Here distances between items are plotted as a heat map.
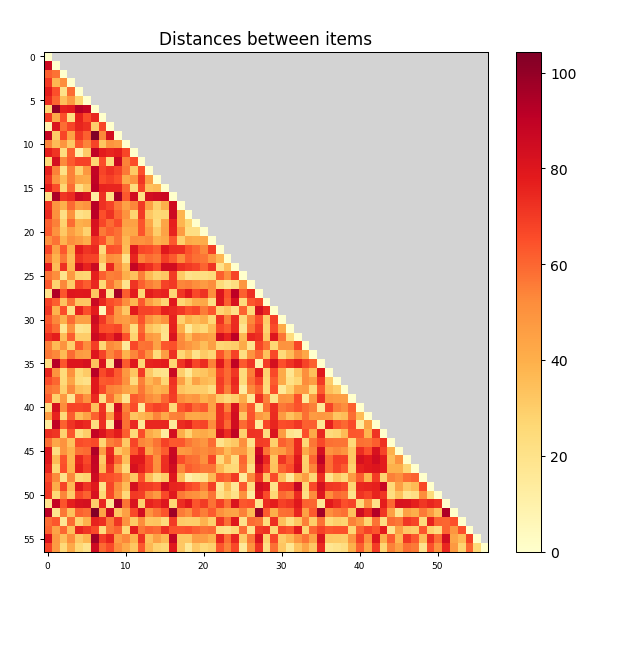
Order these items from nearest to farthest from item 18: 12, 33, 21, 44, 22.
21, 33, 44, 22, 12
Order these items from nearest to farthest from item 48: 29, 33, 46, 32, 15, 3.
15, 32, 33, 3, 46, 29
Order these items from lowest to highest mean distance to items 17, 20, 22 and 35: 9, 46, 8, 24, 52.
8, 46, 24, 52, 9
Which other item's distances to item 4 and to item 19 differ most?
11
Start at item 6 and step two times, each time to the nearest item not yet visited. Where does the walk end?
42
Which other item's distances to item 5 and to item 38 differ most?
30
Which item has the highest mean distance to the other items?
6
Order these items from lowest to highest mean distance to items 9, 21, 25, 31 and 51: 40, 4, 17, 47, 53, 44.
53, 17, 4, 40, 44, 47
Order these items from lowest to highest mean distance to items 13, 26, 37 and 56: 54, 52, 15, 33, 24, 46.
15, 33, 52, 54, 46, 24
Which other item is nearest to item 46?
50
